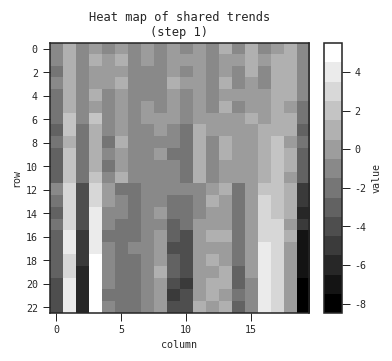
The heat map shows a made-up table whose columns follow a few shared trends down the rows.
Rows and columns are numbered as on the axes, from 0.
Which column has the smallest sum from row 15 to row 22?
19
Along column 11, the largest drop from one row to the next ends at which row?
12
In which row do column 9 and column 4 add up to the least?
21
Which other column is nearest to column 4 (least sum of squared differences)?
7
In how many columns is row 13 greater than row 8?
6
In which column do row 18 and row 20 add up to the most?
3
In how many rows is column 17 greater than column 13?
20
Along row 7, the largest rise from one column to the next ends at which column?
1
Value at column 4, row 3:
0
